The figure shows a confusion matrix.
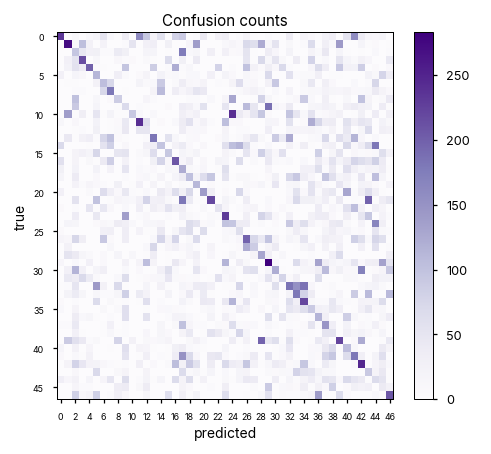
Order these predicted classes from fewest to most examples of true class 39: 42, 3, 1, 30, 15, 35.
35, 15, 3, 30, 1, 42
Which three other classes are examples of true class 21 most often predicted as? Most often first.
43, 17, 5
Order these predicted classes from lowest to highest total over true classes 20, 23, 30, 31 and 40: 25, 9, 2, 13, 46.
13, 25, 46, 2, 9
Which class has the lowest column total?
10
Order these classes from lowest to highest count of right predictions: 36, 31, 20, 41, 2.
31, 2, 36, 20, 41
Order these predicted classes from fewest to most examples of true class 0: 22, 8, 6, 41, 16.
8, 22, 6, 16, 41
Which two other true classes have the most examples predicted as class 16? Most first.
4, 42
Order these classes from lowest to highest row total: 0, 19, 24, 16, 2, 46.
19, 2, 46, 24, 16, 0
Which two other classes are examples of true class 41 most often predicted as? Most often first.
17, 38
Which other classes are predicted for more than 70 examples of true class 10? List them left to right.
1, 24, 28, 32
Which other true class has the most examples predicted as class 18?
42
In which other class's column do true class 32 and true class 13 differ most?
34
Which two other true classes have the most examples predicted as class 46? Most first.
33, 30
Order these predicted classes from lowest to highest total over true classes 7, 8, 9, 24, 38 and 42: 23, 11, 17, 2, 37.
11, 17, 37, 23, 2
